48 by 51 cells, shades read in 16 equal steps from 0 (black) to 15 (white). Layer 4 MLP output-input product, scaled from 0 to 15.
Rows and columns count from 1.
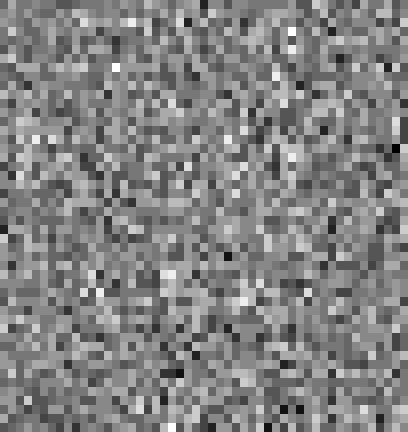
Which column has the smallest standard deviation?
6
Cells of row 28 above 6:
34
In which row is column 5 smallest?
13
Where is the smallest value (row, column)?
17, 50
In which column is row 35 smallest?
9
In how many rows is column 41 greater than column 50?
21
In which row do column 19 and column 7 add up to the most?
4
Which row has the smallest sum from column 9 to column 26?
42
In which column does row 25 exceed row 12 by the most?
51
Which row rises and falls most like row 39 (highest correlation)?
16
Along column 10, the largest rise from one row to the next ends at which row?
38
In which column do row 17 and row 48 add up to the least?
48
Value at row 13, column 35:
8
